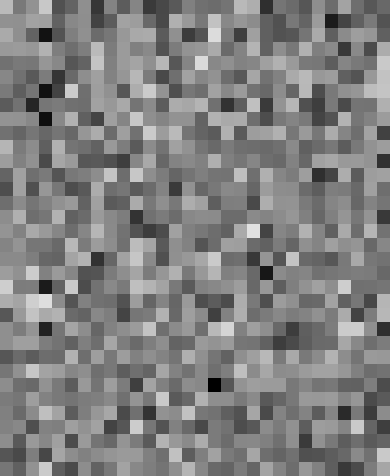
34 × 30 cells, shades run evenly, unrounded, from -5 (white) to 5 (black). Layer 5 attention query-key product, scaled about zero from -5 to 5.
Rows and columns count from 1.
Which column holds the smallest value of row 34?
4
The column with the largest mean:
21
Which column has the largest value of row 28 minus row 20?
17
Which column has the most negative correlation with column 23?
18
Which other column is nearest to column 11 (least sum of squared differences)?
6
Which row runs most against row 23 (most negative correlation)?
3
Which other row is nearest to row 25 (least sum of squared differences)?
29
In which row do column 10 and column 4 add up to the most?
7
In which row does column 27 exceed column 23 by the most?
8
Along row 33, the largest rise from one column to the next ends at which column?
15
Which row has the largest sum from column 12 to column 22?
31
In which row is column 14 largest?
14
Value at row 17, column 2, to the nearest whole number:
0
